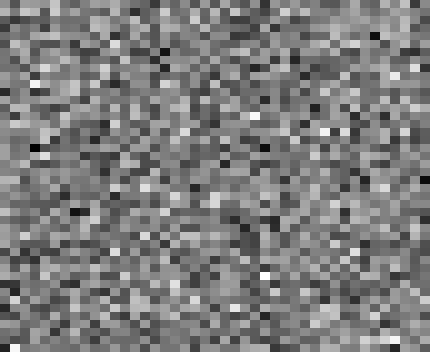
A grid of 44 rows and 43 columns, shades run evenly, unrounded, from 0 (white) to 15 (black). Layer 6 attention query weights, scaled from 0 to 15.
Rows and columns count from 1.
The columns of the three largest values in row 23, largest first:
43, 37, 29
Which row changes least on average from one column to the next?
42
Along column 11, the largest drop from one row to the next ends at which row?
38
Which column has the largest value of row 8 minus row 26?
34
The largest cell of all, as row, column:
19, 4
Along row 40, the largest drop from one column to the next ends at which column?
14
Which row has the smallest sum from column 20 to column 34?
39
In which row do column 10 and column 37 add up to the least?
28
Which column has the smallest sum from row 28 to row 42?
18
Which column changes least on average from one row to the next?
30
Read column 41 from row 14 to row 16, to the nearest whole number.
7 9 7
